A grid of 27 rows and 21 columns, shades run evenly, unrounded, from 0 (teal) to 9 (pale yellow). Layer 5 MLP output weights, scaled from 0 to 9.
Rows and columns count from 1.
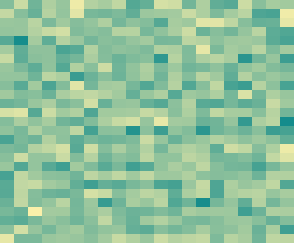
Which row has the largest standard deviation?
14
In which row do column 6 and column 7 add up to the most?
1
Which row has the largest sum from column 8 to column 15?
27
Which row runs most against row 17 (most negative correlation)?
10
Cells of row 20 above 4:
18
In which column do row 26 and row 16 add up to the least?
21
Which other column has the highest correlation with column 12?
9
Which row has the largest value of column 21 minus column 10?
2
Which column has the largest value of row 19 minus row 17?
6
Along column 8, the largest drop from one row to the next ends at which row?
23
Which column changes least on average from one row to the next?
17
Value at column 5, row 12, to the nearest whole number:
4
